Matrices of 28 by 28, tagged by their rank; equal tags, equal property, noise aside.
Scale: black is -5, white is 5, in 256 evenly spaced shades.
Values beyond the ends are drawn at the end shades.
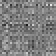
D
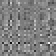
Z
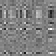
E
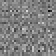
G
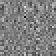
G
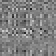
Z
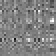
Z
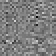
G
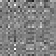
D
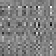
Z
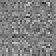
G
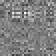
D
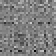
G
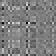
E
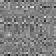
D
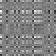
E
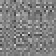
D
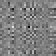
Z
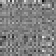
Z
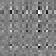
E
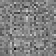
G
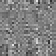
G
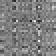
D
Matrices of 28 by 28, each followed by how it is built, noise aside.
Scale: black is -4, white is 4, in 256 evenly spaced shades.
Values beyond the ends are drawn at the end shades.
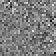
upper triangular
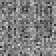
blocks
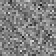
Toeplitz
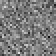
Toeplitz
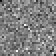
diagonal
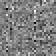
uneven columns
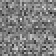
blocks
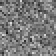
Toeplitz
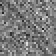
Toeplitz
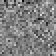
upper triangular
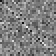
diagonal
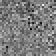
upper triangular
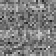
blocks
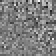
upper triangular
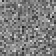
noise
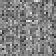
blocks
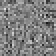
blocks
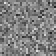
noise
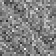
Toeplitz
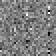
uneven columns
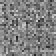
blocks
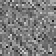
Toeplitz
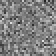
Toeplitz
